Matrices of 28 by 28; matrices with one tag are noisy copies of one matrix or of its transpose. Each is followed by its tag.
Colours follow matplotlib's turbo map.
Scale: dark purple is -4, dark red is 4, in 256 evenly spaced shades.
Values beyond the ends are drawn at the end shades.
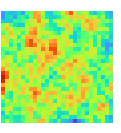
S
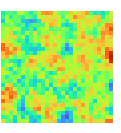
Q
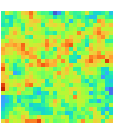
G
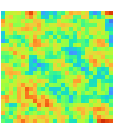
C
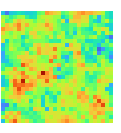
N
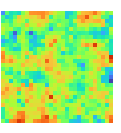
Q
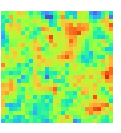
N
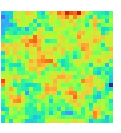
S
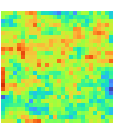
G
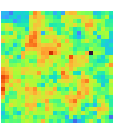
S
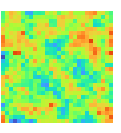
C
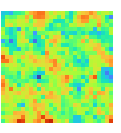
Q
